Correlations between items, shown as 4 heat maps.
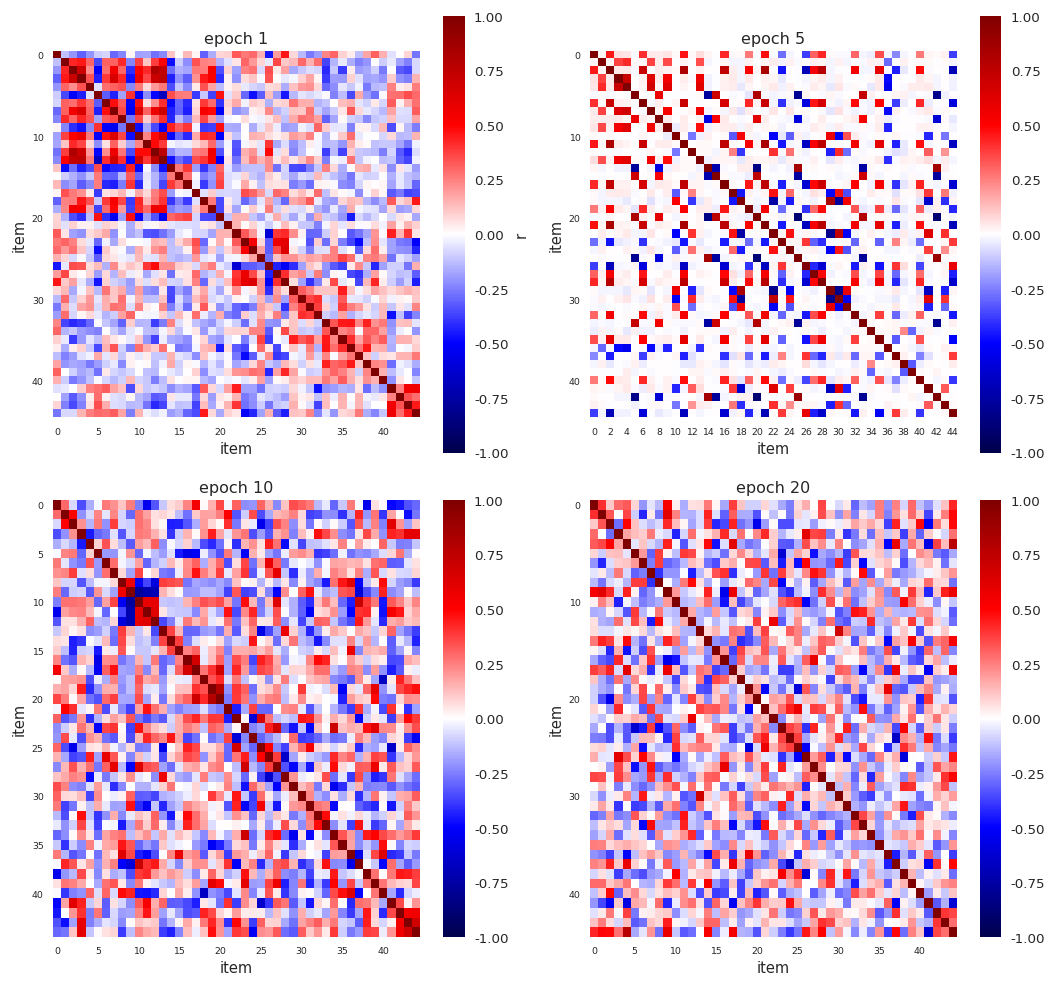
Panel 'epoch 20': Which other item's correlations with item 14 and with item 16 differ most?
9
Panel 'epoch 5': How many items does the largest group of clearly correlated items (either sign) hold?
16
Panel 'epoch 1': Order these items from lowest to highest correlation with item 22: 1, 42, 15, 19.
19, 15, 1, 42
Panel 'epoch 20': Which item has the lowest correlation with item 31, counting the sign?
26
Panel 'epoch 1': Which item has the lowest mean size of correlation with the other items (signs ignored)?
21
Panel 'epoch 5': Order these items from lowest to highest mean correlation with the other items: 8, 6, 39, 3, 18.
18, 39, 8, 3, 6
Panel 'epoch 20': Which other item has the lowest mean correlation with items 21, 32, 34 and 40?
20
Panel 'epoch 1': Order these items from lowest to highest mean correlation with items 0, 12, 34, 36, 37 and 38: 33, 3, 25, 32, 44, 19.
32, 44, 3, 19, 25, 33
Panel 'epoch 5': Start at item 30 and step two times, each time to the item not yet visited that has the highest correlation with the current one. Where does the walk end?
41
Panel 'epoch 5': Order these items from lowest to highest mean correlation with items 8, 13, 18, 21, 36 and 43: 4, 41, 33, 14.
14, 41, 4, 33
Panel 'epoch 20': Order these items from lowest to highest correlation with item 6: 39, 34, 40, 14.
14, 39, 34, 40
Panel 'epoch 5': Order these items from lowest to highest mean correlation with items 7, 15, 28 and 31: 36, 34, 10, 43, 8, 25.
25, 36, 43, 34, 10, 8
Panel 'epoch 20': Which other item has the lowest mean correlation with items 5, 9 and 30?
23
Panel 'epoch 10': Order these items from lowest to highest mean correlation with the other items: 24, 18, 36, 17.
24, 36, 18, 17
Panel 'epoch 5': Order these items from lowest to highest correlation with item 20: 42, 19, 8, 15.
42, 19, 8, 15
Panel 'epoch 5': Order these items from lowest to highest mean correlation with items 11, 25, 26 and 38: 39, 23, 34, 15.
15, 39, 23, 34
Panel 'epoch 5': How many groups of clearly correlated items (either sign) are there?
5
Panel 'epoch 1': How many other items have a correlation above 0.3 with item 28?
7
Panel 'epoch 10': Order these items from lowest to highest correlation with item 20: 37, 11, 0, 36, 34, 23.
11, 34, 37, 36, 23, 0
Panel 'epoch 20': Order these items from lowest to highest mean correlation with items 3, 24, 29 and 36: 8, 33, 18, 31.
31, 18, 33, 8
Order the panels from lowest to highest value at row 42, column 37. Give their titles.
epoch 10, epoch 5, epoch 1, epoch 20
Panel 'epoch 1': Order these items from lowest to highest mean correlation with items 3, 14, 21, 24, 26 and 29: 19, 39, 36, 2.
39, 36, 19, 2
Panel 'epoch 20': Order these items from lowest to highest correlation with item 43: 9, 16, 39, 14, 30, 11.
16, 11, 30, 39, 14, 9
